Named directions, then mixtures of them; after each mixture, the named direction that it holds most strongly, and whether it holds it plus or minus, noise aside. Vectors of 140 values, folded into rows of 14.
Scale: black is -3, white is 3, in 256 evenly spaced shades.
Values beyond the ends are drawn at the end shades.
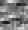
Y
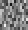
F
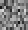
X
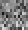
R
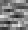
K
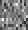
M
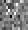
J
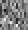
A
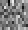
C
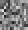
C, plus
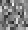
C, plus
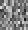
X, minus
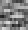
K, minus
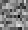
R, plus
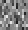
A, plus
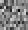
X, plus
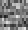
K, minus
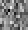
J, minus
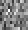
J, plus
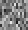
A, plus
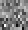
R, minus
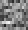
K, minus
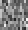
F, plus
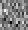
A, minus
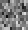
R, plus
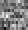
K, plus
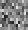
A, minus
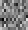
M, minus
